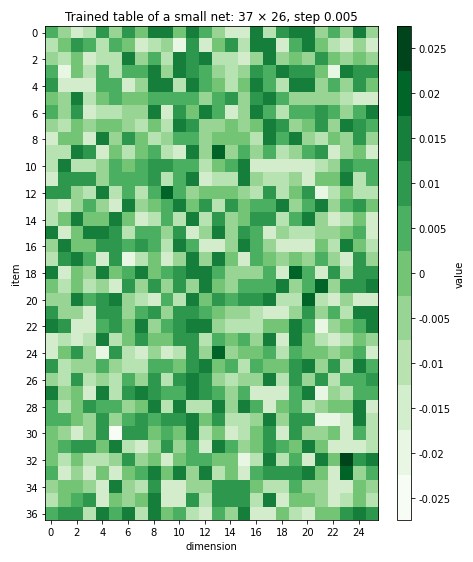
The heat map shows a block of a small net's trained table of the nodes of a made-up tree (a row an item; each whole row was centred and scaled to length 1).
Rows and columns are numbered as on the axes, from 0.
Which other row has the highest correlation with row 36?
10
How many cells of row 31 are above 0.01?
3
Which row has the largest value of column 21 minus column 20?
32
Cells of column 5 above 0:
17
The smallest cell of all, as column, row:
5, 30
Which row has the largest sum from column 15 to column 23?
19
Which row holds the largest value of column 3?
15
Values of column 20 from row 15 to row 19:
-0.01 -0.015 -0.005 0.005 0.005
